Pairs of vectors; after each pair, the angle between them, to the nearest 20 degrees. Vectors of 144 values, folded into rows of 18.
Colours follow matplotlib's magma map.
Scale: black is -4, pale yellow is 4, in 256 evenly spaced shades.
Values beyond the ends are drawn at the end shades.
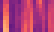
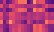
120 degrees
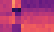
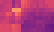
140 degrees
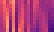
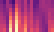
120 degrees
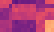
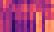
40 degrees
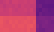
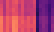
20 degrees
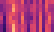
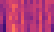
20 degrees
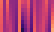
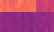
80 degrees
